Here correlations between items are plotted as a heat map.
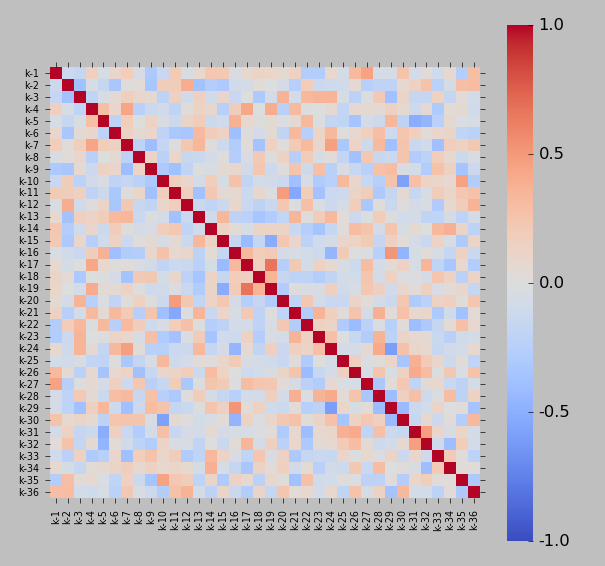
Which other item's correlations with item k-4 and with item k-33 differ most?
k-7
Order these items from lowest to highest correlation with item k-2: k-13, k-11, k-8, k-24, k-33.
k-13, k-33, k-24, k-8, k-11
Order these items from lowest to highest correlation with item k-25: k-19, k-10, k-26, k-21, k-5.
k-5, k-19, k-21, k-26, k-10
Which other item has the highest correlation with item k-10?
k-35
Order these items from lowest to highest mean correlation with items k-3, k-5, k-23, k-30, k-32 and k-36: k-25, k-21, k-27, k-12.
k-25, k-27, k-12, k-21
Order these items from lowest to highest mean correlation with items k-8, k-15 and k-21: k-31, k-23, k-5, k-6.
k-31, k-5, k-23, k-6
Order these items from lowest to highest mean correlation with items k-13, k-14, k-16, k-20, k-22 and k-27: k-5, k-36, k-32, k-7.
k-32, k-36, k-7, k-5
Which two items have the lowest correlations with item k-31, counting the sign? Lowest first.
k-5, k-22
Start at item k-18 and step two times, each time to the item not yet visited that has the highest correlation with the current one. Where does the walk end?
k-17
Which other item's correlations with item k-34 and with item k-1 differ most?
k-27
